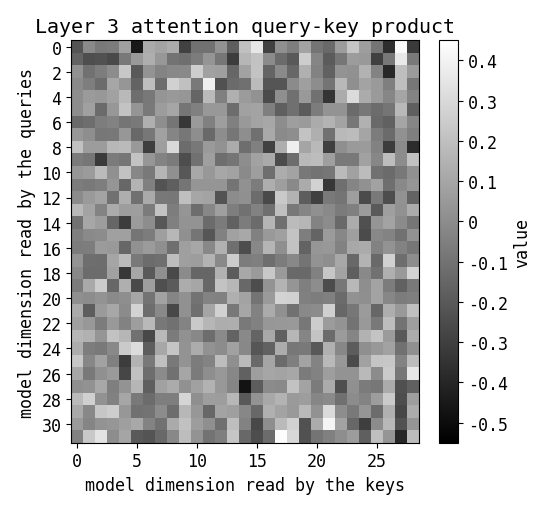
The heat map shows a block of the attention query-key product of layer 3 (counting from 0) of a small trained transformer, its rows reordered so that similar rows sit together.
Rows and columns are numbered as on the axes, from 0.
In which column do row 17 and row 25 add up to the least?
23
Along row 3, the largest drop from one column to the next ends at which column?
12
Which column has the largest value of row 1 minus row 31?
27
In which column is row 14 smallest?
4
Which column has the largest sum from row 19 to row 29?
26
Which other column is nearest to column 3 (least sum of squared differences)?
0
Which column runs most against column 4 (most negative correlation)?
16
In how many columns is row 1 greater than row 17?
9
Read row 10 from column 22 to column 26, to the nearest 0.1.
0.2 0.1 0.2 -0.1 -0.1
